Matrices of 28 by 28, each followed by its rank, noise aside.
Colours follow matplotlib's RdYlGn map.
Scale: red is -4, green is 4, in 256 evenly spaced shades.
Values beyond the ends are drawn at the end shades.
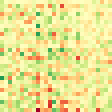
three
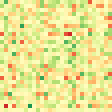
six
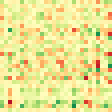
four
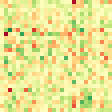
five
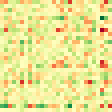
four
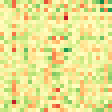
four
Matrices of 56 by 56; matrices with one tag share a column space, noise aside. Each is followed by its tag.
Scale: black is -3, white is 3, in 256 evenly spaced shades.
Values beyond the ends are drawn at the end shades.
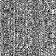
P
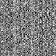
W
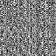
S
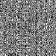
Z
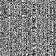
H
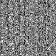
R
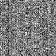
H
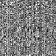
S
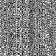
P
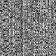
Z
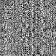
S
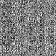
R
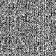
R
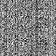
W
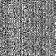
H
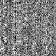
R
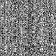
R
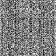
P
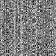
Z
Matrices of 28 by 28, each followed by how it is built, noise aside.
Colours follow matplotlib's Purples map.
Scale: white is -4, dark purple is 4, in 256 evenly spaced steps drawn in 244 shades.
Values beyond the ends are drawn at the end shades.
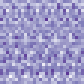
repeating columns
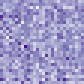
blocks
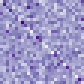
diagonal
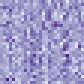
blocks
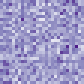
blocks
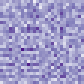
blocks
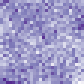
smooth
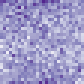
smooth
